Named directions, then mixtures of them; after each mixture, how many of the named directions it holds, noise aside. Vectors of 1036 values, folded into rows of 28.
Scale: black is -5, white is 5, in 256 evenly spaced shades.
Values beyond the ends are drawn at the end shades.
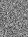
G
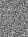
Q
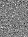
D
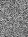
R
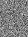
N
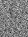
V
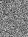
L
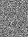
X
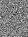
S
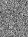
one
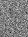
two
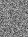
four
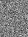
four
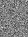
three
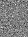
one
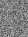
three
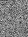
three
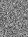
one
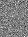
one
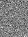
two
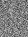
one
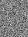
four
